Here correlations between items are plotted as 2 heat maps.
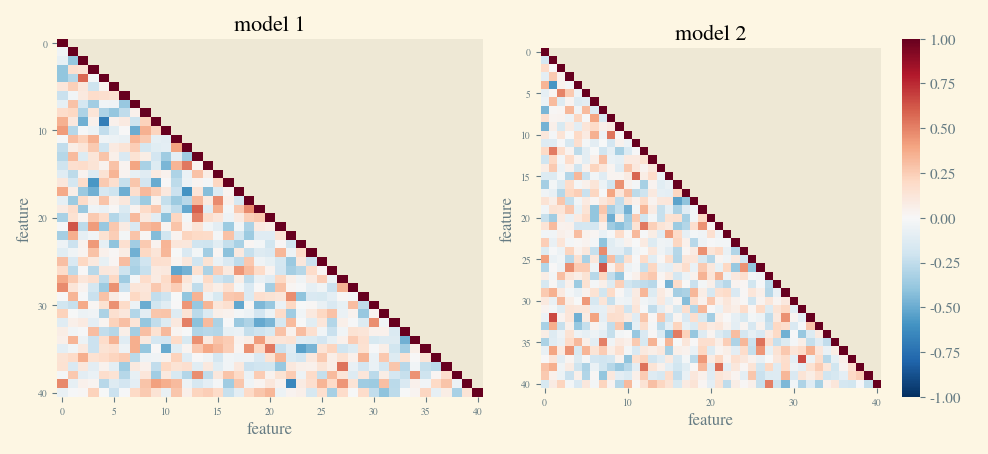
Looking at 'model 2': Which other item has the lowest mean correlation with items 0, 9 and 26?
40
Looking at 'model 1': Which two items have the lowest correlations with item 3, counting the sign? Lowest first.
16, 17
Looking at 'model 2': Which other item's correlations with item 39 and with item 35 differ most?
7
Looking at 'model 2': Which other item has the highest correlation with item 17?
8
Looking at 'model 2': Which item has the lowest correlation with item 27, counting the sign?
9
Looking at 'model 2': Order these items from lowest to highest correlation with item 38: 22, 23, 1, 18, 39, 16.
16, 22, 18, 23, 39, 1
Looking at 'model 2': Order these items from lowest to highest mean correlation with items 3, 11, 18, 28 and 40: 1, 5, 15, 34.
34, 15, 1, 5
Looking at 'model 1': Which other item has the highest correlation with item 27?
37
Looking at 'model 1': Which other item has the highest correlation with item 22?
29
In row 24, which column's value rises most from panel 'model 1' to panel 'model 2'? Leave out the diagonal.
7
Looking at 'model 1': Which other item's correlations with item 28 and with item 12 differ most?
0
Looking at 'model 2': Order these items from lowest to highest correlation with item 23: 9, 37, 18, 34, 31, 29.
18, 29, 9, 31, 37, 34
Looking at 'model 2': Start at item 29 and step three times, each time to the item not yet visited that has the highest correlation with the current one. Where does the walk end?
12
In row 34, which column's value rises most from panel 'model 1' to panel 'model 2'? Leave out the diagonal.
33
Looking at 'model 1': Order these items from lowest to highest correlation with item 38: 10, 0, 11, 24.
11, 0, 10, 24
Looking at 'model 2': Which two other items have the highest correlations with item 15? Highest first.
11, 22
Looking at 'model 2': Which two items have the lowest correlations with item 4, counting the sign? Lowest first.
1, 32
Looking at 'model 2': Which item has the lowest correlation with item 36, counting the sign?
15
